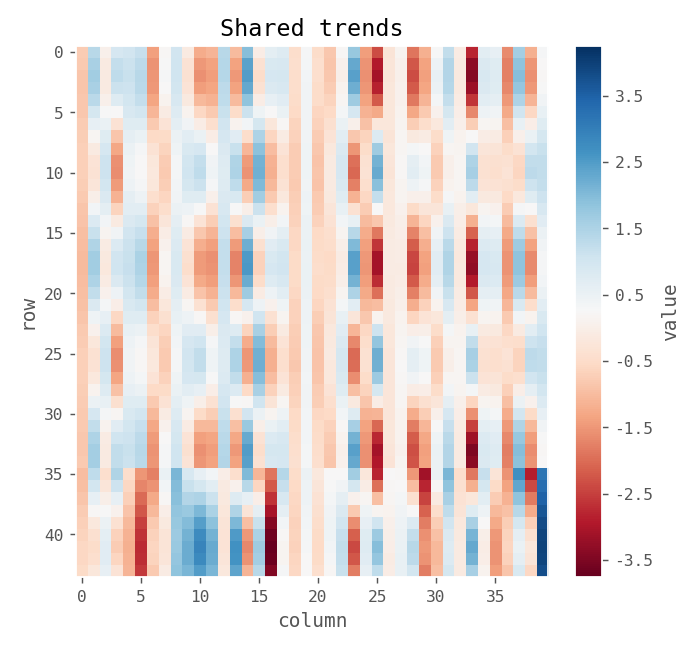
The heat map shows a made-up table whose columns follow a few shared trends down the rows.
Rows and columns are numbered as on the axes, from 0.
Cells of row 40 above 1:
11
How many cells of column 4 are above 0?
35
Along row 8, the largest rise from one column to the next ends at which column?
15
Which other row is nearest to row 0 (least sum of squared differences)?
4
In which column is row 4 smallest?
33
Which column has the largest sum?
39
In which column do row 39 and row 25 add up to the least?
16
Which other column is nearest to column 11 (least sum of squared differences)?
10
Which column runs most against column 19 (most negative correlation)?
0
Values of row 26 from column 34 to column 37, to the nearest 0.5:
-0.5 -0.5 -0.5 -0.5
